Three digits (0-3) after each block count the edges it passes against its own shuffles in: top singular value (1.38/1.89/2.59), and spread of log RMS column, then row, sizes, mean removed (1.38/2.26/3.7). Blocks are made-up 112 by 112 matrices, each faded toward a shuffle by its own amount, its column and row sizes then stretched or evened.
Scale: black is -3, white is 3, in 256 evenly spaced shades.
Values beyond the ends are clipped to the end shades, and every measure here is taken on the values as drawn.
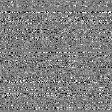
0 1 3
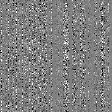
0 3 1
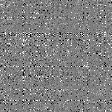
2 2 2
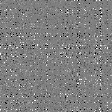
0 2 2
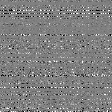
1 1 3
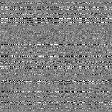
3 0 3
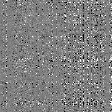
2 3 2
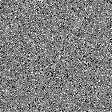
0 1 0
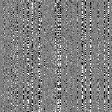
3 3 0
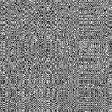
3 2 0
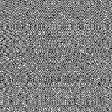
3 0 1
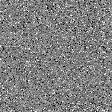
1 0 1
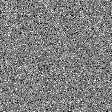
0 0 1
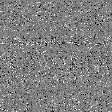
0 1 2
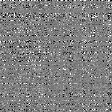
1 2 3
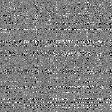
2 2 3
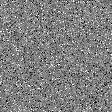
0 0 0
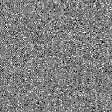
2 0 1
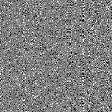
2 2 0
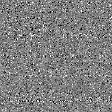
0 1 2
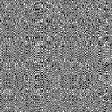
3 2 1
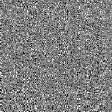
2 2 1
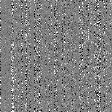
0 3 0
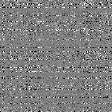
1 2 3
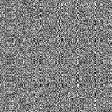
3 2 1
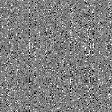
2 2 0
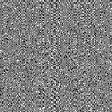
3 2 0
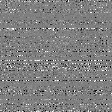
1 1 3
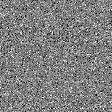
1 0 1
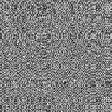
3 0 1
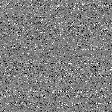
1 0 2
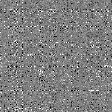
2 2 2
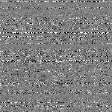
1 1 3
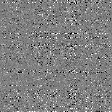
0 2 2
